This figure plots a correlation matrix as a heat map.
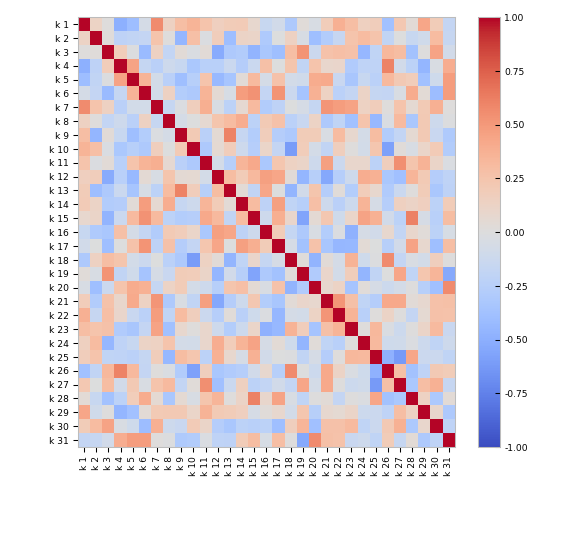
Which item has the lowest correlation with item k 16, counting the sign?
k 23
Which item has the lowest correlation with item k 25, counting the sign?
k 27
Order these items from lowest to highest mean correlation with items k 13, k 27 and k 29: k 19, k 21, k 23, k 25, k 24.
k 25, k 23, k 24, k 21, k 19
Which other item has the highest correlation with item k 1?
k 7
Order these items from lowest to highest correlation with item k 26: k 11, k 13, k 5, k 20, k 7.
k 13, k 20, k 7, k 11, k 5
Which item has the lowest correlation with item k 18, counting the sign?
k 10
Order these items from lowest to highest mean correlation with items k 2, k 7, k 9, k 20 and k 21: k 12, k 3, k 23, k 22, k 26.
k 12, k 26, k 3, k 23, k 22
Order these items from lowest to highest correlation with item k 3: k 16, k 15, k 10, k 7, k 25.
k 15, k 16, k 25, k 10, k 7
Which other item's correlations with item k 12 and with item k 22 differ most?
k 21
